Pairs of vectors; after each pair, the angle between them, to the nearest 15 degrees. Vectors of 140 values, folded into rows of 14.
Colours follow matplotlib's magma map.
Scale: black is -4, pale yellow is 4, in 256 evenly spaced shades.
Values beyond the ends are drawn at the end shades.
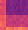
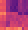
30 degrees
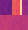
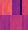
165 degrees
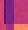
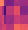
45 degrees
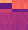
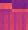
165 degrees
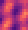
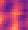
150 degrees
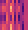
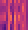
135 degrees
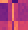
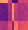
15 degrees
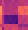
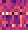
75 degrees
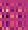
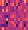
60 degrees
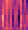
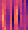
45 degrees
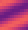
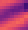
15 degrees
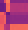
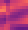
120 degrees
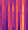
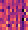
135 degrees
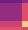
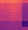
165 degrees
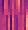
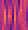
105 degrees
